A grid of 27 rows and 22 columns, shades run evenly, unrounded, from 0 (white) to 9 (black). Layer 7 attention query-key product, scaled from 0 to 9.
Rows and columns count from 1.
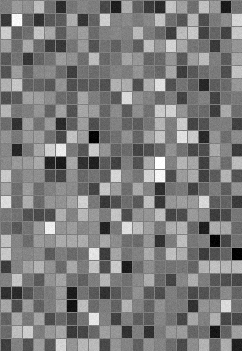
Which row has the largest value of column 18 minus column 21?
24
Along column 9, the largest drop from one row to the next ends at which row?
12
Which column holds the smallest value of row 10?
17
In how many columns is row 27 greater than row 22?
10
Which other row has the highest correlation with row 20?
9
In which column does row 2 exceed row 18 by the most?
5
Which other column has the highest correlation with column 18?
7
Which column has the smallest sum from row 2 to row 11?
15
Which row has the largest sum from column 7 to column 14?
23
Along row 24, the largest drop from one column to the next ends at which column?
8
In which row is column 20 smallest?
21
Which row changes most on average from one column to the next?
2
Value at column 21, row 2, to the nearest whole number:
4
